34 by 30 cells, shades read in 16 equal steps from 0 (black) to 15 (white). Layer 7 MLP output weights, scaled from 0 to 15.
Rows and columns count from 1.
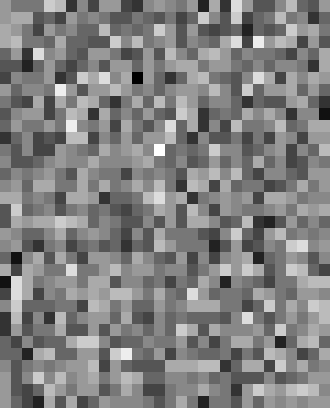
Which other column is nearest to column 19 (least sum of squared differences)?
9
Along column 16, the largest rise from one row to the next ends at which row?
11
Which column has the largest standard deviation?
2
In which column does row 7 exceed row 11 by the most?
19
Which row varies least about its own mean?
14
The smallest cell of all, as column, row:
13, 7
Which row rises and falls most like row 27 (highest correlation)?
24
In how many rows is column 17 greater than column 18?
16
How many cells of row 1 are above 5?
21
